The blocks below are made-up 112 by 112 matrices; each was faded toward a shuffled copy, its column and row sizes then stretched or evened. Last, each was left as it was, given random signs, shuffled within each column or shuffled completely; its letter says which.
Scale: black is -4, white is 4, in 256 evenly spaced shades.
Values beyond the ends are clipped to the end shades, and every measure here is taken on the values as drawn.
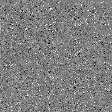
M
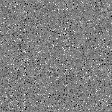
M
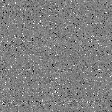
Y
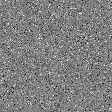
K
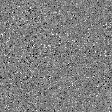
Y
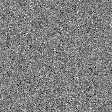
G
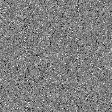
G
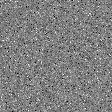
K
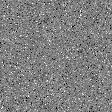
K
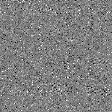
Y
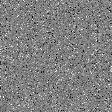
G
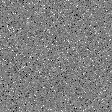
K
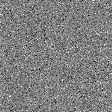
K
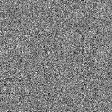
Y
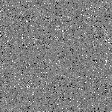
M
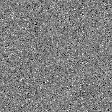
G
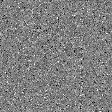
G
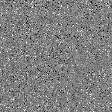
M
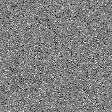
G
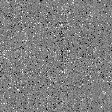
Y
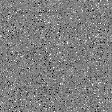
Y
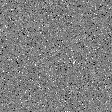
K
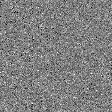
G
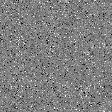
Y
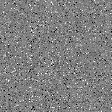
Y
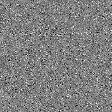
Y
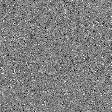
M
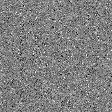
G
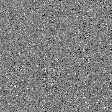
G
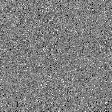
M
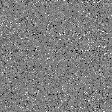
M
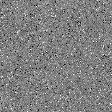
G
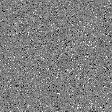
M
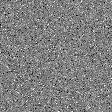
K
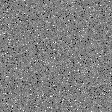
K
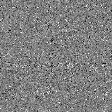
M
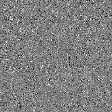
Y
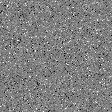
K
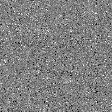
M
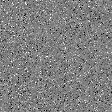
G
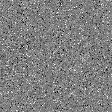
G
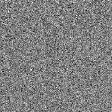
Y
